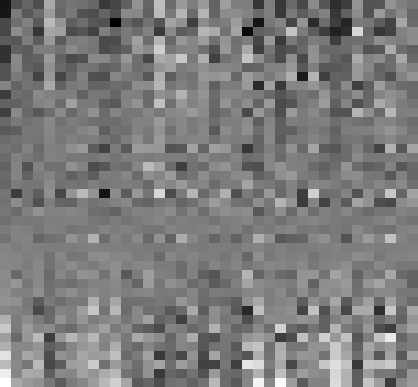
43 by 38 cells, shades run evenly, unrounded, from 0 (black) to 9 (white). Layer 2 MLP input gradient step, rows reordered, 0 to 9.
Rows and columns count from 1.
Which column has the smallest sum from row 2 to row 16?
1
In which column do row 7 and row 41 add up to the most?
23
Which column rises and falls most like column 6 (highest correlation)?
28
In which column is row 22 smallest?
10
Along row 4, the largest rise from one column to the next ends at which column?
33
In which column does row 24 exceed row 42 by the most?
15
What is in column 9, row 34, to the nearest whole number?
6
